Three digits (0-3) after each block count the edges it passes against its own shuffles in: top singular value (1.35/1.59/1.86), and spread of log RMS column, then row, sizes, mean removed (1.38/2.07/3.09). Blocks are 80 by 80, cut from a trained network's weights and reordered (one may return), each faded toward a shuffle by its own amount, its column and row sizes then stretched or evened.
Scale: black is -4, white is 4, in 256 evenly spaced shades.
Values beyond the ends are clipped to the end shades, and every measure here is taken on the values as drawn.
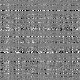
3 1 3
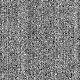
2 0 1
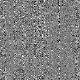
0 3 1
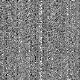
2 2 1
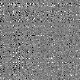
0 2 2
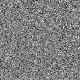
1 1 0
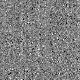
0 1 1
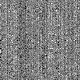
3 1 1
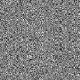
3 2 1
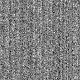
2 1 0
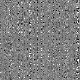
0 3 1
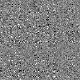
0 2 2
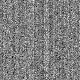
2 1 0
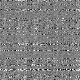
2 0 3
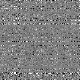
0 1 3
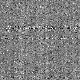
1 0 2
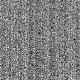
2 0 1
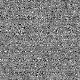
0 0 2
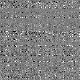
0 2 3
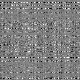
3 0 3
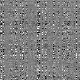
2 3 2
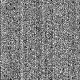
2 1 0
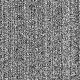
3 0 0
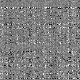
2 1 3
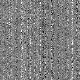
2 3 0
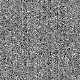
0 1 1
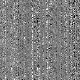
2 3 1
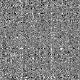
1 1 2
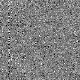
0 2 0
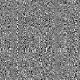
3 3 1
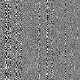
3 3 0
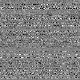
2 0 3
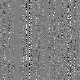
2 3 0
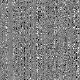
1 3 1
